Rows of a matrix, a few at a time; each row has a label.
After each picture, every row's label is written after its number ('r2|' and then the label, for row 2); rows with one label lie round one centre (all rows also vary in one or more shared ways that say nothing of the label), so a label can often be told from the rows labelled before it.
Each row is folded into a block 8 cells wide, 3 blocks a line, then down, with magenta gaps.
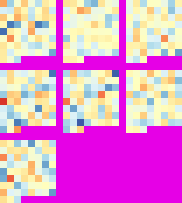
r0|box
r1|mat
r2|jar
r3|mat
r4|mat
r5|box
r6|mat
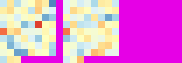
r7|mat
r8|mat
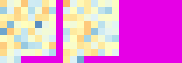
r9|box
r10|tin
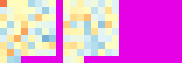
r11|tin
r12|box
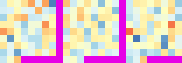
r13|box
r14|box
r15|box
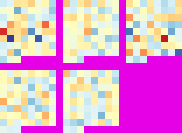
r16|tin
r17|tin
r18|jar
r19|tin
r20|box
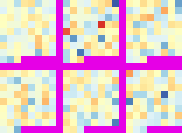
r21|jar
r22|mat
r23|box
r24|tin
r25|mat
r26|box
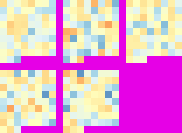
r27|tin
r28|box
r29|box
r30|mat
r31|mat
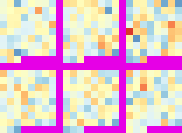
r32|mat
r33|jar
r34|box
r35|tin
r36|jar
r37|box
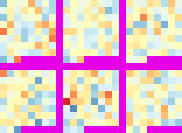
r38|jar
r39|jar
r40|box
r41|tin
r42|tin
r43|jar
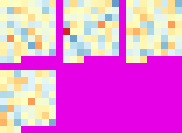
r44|jar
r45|mat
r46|box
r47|mat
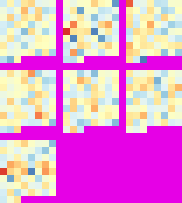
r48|jar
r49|tin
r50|tin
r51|jar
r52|mat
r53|box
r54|tin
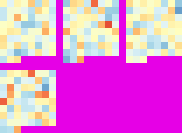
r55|box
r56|jar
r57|box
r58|jar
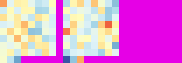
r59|tin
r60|jar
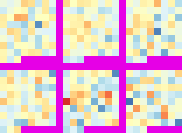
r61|box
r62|tin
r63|tin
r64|mat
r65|tin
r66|jar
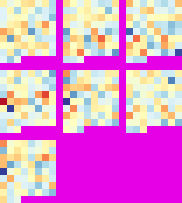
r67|tin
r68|jar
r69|jar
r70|tin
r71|box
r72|jar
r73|box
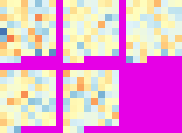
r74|jar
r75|mat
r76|jar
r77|tin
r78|box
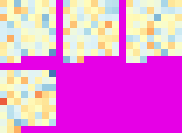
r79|mat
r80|jar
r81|tin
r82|mat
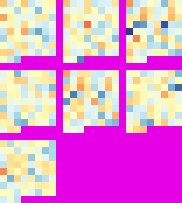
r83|tin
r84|tin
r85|box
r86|mat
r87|box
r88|mat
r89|tin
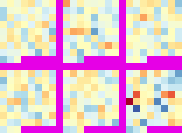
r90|jar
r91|tin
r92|box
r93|box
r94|jar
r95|tin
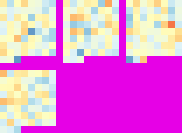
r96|tin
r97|box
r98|jar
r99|tin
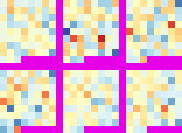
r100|mat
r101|jar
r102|box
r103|box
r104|tin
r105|jar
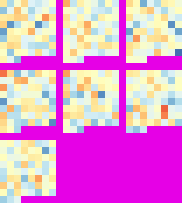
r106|box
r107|tin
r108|mat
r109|mat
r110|box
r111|jar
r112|jar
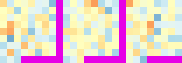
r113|tin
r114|jar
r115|tin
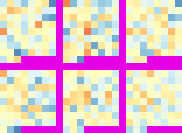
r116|mat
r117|tin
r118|mat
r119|tin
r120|tin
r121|tin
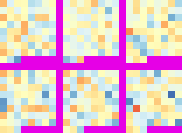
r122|tin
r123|jar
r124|mat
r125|mat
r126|mat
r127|mat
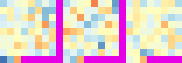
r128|jar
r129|box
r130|mat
